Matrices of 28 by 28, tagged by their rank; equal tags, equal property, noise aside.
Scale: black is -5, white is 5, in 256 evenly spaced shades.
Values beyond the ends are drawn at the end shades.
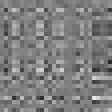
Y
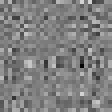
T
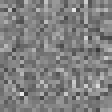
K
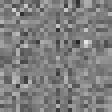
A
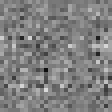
A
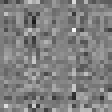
A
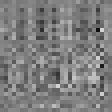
T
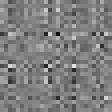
T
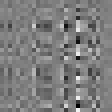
Y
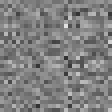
A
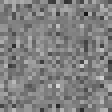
K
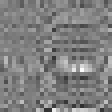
T
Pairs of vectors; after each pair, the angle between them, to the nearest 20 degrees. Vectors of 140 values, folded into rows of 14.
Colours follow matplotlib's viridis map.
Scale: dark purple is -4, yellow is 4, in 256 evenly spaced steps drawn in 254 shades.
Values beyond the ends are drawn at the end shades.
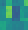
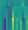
120 degrees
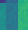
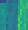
20 degrees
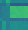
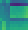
40 degrees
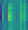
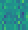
100 degrees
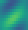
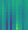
120 degrees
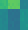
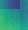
140 degrees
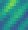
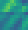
40 degrees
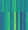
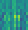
40 degrees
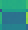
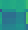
20 degrees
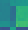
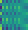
80 degrees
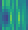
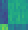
60 degrees
